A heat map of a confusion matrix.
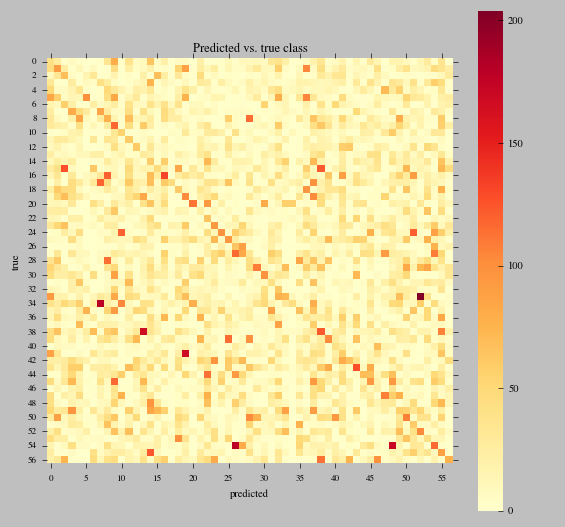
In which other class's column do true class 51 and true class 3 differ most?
35
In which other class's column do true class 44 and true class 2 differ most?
22
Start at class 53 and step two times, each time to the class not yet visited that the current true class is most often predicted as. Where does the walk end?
36
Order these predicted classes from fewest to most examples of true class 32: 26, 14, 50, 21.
26, 21, 50, 14
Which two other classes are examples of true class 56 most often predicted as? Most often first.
38, 46
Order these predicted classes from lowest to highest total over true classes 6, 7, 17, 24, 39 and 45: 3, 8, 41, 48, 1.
1, 41, 8, 48, 3
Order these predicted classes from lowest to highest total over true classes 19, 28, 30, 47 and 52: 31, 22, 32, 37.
31, 22, 32, 37
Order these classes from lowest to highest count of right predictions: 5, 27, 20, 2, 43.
2, 27, 5, 20, 43
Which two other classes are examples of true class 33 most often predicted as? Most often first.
52, 0
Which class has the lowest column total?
34
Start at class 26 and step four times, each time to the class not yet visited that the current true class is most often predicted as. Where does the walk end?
14
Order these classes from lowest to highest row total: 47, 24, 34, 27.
47, 24, 27, 34
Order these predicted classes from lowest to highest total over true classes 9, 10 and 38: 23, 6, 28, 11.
28, 23, 11, 6
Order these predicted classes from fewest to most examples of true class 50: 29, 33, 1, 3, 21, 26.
26, 3, 33, 21, 29, 1
